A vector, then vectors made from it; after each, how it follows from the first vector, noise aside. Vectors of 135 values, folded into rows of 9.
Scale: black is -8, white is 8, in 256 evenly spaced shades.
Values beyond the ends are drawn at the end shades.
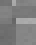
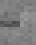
reversed, negated, partly zeroed.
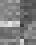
reversed, scaled up.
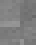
reversed, shrunk.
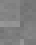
reversed, shrunk.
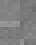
reversed, shrunk.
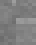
shrunk.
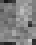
wrapped around, negated, scaled up.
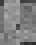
wrapped around, negated, scaled up.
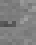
reversed, negated, partly zeroed.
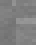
shrunk.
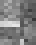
reversed, scaled up.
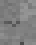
reversed, negated, partly zeroed.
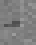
reversed, negated, partly zeroed.
